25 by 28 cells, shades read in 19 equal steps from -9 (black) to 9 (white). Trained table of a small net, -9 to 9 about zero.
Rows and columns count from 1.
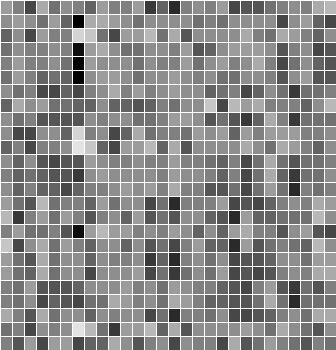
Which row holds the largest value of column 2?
8
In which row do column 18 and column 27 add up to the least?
4
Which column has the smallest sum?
7
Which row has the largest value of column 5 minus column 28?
2
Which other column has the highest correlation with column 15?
13
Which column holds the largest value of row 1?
28
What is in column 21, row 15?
-3
